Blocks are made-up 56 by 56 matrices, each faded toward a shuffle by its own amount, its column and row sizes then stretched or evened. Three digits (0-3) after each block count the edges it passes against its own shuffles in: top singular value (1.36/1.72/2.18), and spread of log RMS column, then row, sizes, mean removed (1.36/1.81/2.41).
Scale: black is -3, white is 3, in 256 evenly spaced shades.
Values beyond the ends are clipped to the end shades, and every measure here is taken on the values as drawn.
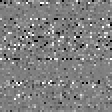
0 0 3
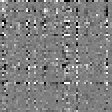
3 3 3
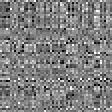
3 2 3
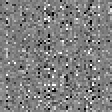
1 3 1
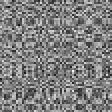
3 0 1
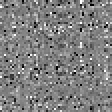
1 2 2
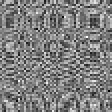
3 2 1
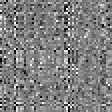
3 3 1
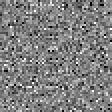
2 0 1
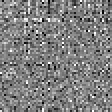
2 2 2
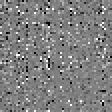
0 3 2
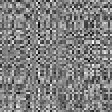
3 3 1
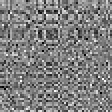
3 1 1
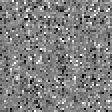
1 1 1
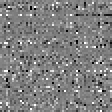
0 2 3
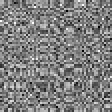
3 0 0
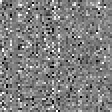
1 3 0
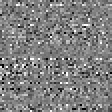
1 1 3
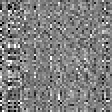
3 3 0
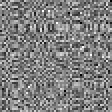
3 1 0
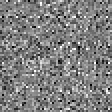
2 1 2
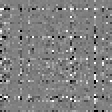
2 3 3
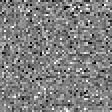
1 0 1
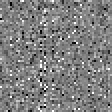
1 3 0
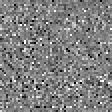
1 0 2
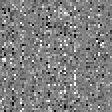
0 3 0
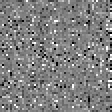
0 3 2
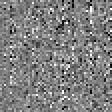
0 3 0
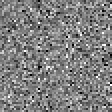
0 2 0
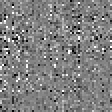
1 3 2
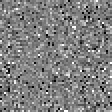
0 1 1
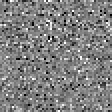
0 0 3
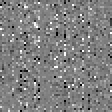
0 3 0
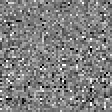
0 2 2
